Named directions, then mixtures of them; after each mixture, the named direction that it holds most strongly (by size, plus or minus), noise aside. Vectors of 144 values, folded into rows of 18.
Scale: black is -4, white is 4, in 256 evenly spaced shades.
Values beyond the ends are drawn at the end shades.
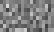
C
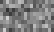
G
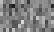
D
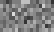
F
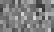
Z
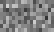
C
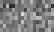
Z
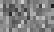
D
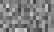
C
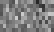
Z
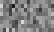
D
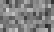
G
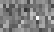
D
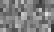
Z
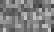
G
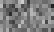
D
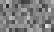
F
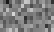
F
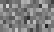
F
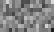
F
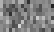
D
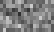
G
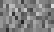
D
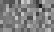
Z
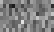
D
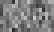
Z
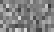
C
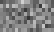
F
